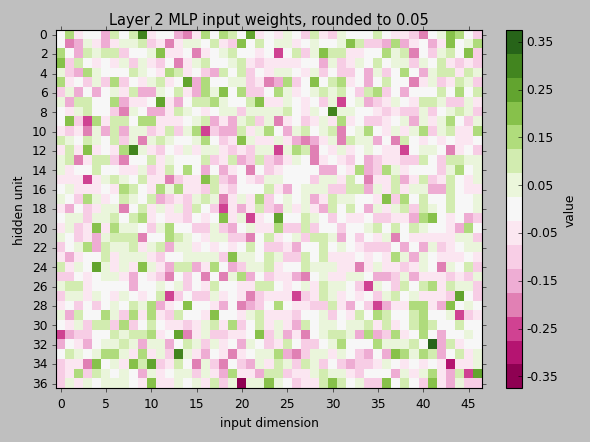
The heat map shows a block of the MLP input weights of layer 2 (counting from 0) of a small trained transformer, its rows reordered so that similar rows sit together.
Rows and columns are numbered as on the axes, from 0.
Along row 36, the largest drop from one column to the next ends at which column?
20
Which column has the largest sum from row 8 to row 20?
40
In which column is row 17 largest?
36
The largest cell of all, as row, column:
32, 41
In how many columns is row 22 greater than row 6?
14
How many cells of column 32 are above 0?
10
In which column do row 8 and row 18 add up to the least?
7
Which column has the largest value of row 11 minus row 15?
3
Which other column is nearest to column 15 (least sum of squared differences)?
33
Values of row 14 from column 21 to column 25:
-0.2 0 -0.1 -0.05 0
